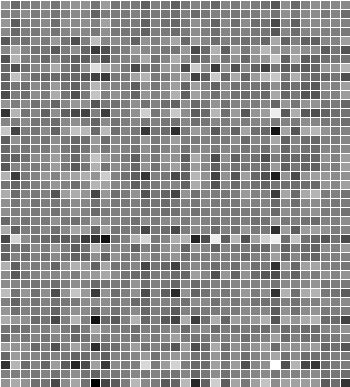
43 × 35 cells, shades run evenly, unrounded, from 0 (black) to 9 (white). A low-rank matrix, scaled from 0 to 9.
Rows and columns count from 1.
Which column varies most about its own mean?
28
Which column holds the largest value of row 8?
10
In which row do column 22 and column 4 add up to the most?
27
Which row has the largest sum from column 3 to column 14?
20
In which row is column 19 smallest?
8
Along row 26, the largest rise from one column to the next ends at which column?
29
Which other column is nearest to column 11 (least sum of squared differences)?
9
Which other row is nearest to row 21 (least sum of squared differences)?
18
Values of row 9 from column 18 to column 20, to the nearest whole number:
5 6 2
